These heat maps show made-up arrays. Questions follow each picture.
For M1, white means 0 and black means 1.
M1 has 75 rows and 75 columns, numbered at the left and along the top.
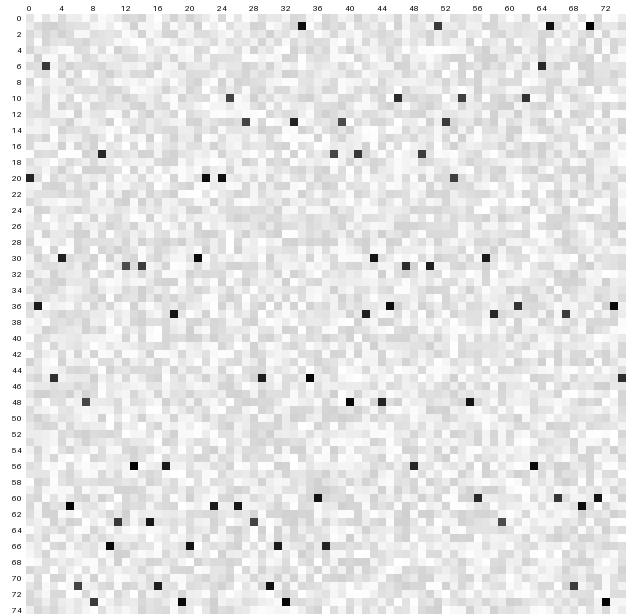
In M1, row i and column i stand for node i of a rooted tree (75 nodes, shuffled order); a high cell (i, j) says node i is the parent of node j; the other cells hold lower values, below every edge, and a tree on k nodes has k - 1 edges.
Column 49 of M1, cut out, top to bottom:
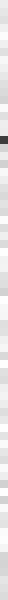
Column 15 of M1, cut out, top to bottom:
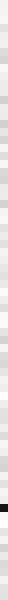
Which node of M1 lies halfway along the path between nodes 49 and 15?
56
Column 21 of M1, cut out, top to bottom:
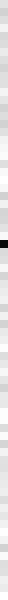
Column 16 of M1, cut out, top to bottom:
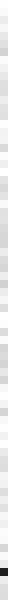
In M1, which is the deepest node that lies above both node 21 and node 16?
71
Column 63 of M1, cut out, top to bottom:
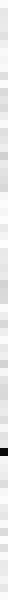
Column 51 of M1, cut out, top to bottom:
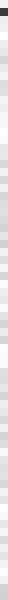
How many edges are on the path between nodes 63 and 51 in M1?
5
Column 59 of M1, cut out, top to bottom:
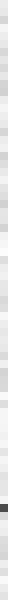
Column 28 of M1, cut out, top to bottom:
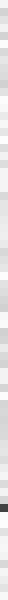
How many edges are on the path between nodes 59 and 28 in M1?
2
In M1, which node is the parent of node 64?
6
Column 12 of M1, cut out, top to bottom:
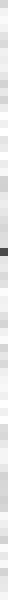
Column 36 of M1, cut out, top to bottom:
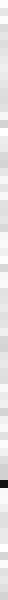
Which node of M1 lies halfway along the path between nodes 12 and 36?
66
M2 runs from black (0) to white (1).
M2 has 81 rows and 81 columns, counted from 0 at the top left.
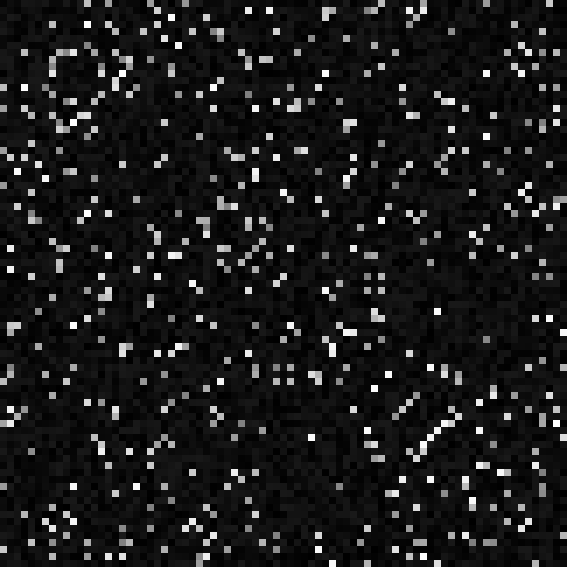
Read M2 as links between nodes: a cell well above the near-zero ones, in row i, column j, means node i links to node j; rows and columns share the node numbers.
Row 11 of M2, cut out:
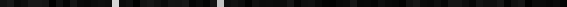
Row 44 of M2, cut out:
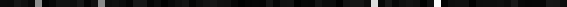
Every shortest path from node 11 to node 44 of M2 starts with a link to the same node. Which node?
node 31
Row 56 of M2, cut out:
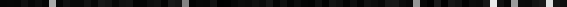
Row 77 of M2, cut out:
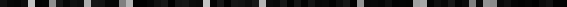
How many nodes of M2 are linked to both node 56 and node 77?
3
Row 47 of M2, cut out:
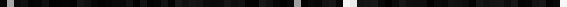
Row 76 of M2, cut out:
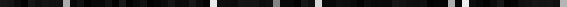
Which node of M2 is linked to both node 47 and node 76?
node 80
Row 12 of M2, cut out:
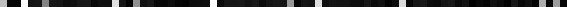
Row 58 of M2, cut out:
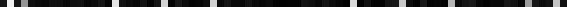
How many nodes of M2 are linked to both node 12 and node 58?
5
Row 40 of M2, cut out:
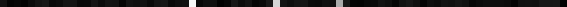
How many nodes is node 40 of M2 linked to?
3
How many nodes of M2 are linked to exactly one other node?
1
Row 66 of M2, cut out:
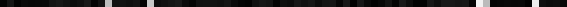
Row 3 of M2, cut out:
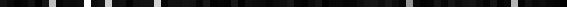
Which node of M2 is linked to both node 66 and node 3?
node 15
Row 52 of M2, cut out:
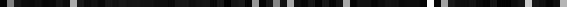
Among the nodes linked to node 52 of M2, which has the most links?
node 36
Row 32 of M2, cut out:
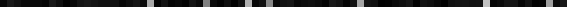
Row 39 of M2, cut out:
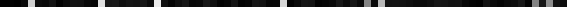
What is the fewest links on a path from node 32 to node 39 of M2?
2
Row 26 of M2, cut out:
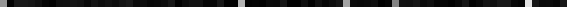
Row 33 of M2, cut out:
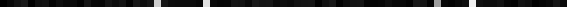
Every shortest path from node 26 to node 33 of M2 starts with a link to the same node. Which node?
node 34
